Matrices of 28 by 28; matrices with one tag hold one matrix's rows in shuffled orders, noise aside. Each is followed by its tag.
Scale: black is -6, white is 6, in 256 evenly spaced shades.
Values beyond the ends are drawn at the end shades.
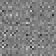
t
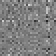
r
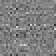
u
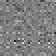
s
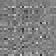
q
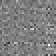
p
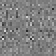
t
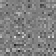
s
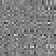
p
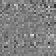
p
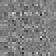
q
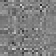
q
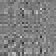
q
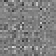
q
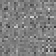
p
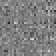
p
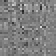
q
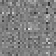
r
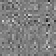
r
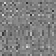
t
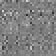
t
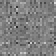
u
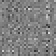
r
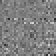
p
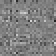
u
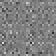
t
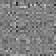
u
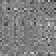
p
